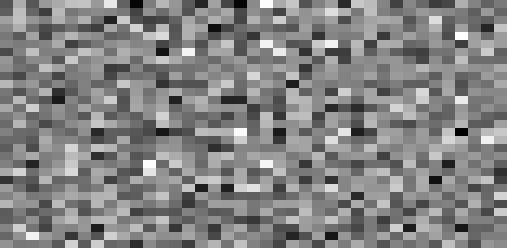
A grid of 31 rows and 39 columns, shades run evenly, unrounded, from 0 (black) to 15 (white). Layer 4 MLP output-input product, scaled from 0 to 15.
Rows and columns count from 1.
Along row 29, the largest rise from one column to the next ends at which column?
33
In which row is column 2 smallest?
10
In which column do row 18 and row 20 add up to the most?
38
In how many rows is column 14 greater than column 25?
13
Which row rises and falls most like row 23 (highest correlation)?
12
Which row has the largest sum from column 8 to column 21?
21
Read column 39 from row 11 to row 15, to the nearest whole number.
10 8 8 7 5
